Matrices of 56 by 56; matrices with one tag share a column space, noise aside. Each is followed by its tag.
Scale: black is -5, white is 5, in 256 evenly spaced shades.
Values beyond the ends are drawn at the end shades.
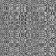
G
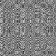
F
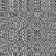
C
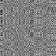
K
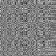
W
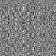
G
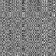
C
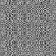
W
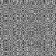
W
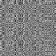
W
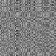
C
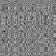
G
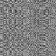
K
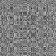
G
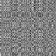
C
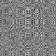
K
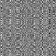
K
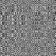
G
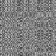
C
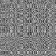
F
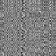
C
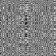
G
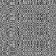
W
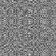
K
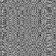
K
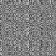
W
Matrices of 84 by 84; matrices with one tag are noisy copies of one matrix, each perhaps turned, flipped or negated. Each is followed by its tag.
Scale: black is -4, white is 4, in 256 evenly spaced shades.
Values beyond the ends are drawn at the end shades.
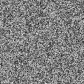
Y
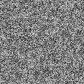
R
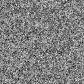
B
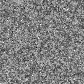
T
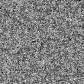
T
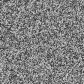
T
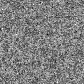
R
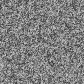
T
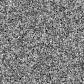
T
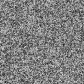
R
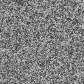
T
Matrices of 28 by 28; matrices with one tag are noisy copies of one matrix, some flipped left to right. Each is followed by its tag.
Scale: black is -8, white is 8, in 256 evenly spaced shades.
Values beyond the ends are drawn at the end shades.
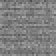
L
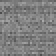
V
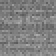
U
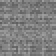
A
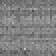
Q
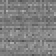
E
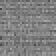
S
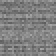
A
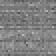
E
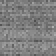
E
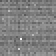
S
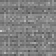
V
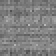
Q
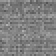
A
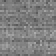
E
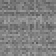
U
